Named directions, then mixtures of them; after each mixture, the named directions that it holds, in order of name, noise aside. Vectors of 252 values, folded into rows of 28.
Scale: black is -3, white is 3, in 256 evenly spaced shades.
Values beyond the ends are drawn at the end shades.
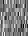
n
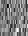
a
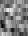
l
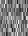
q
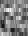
l.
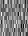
n, q.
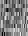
l, n.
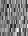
a.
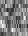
l, q.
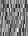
a, n.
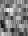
l.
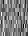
n, q.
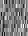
n.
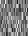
q.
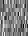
n.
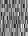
n, q.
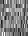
l, n.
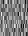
n, q.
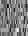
a.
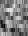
l.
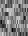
l, q.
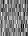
n, q.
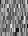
a, q.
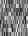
n, q.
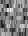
a, l.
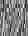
a, n.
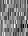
a, n.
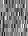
n.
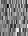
a.
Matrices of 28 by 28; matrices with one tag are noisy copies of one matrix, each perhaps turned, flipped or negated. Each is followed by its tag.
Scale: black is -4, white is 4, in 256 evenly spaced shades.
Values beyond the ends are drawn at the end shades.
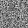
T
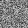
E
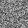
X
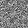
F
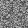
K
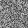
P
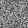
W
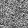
E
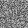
T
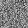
P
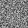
P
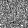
T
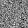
P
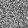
T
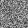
F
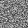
F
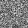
E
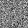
W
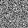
F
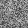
E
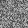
K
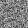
P
